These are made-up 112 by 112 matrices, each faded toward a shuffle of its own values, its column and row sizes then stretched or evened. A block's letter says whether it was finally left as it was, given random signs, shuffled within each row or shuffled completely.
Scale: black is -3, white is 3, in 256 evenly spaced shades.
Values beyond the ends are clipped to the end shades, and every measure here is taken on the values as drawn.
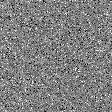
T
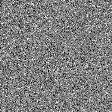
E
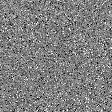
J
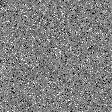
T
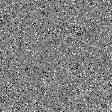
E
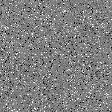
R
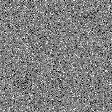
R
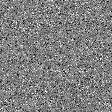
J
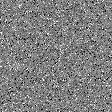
T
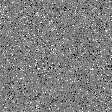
E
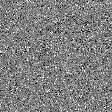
R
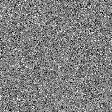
R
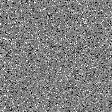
E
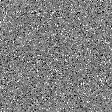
J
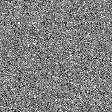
R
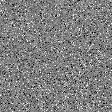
J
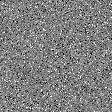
T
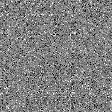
R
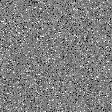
R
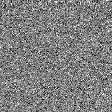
R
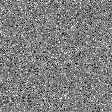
J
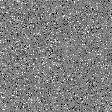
R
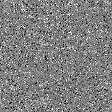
R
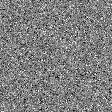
T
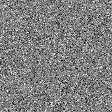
J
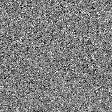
J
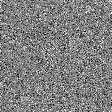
E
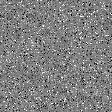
R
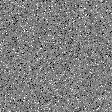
T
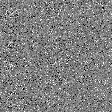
E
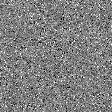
R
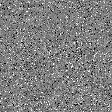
E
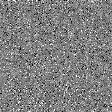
R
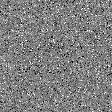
J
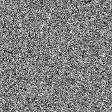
R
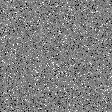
T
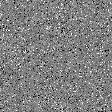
E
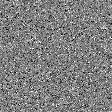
J
